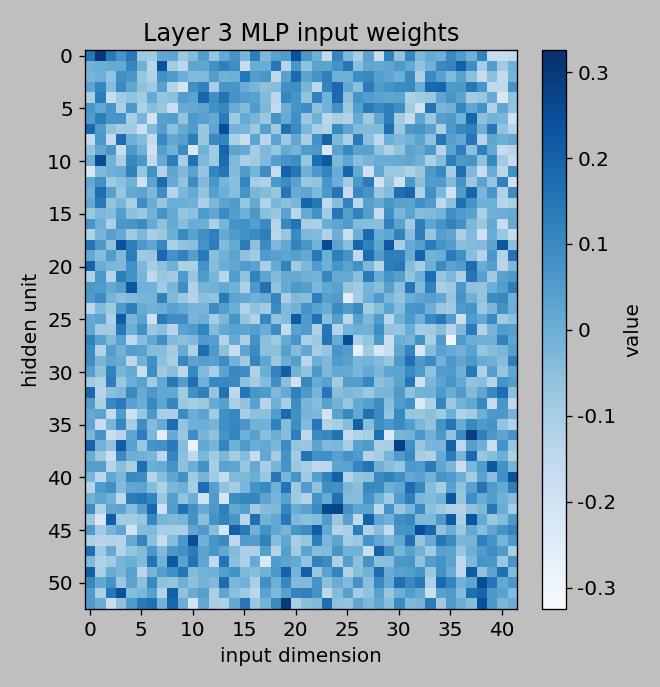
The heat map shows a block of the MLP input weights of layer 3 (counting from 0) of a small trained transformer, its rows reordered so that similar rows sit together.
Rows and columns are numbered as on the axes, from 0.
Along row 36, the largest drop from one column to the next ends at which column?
29
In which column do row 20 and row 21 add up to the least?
6
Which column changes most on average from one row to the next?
23
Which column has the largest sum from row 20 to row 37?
37
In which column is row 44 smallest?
1
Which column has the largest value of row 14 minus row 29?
21
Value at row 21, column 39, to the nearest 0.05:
-0.1
